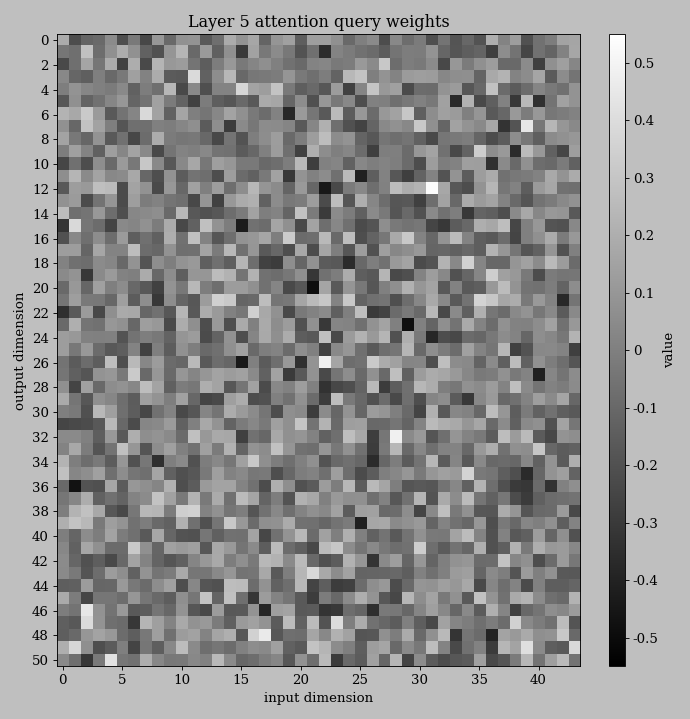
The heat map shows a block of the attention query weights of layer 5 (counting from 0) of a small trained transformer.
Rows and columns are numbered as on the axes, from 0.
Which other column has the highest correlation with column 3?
41
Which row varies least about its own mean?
8
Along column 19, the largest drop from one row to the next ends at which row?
17
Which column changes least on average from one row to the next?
9
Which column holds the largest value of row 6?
7
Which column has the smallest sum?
26
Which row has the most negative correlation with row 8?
12
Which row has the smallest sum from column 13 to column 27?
46
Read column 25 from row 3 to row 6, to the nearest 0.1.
0.3 0 -0.2 0.1
